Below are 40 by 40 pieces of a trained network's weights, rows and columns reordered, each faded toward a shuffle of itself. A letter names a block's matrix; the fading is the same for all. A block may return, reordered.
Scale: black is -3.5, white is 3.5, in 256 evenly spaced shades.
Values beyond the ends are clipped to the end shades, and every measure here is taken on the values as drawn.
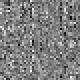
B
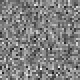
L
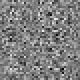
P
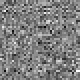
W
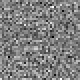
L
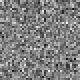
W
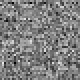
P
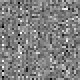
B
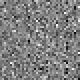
B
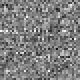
W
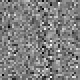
B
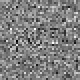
W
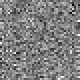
P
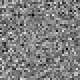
L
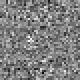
P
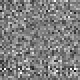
W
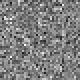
P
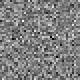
L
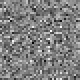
P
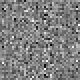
B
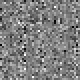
B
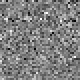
L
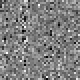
B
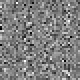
B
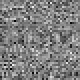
P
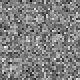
L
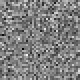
L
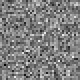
L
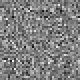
L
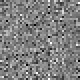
B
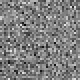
P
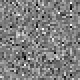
B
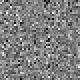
B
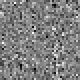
B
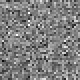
P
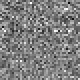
W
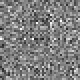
W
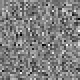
W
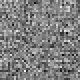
P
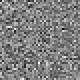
W
